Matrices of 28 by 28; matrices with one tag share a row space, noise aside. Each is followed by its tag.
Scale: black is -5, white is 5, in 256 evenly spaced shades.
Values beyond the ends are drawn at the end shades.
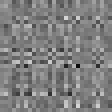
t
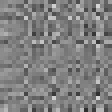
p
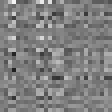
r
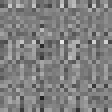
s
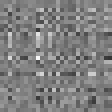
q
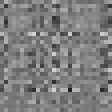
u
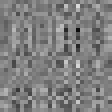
t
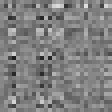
r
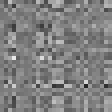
r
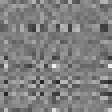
u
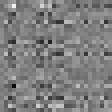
r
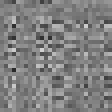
r
